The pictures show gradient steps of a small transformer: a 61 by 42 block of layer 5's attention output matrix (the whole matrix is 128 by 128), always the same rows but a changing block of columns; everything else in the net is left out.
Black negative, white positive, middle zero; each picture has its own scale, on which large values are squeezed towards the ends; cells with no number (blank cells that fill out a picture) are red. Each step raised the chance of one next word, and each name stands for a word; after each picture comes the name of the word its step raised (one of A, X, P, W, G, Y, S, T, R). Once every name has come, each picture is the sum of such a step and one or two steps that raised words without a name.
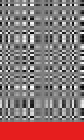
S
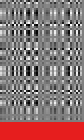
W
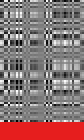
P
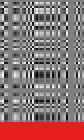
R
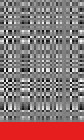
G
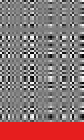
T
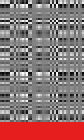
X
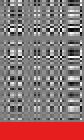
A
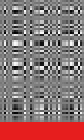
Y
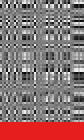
X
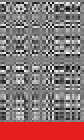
Y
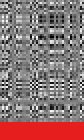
G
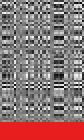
G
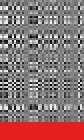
G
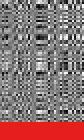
X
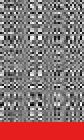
S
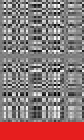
Y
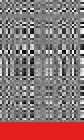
W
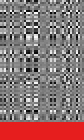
T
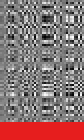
R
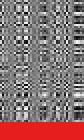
Y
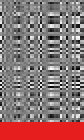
T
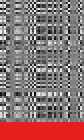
Y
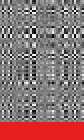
A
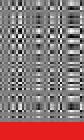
G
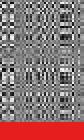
R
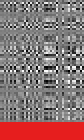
Y
